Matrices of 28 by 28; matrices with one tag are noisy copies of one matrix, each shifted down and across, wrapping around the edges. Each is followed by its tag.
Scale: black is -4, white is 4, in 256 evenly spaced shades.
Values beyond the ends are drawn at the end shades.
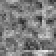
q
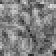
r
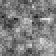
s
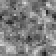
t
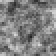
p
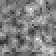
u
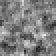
p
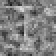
q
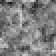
p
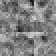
q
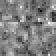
r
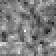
r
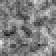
u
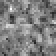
r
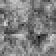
s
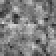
r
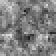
s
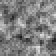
p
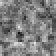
r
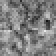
r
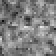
r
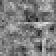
q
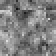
s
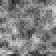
p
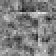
q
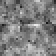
s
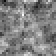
p
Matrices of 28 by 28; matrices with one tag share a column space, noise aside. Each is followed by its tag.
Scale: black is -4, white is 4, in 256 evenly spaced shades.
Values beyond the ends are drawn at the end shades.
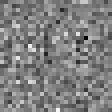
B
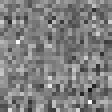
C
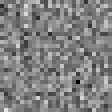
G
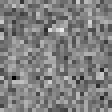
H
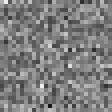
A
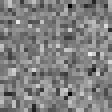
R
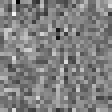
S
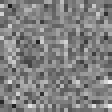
B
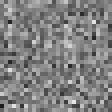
B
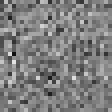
H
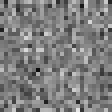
S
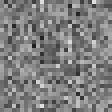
B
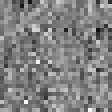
S
